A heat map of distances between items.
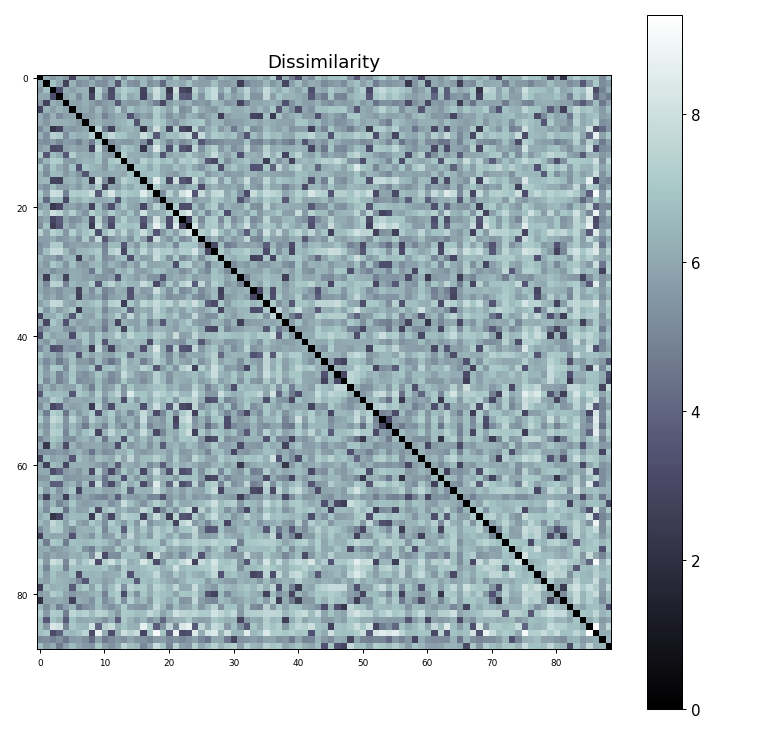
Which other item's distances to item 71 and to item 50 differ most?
40
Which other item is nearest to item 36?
6
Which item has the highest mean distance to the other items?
83
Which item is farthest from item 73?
77
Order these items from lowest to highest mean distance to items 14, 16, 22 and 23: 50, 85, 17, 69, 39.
17, 39, 50, 69, 85
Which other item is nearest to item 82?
47
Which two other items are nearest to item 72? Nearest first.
76, 83
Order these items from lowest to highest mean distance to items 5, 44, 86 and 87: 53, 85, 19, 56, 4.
4, 56, 19, 53, 85
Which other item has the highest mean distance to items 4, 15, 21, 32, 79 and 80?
86
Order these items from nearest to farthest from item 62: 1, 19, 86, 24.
1, 19, 24, 86
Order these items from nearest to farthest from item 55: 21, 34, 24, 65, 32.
24, 32, 65, 34, 21
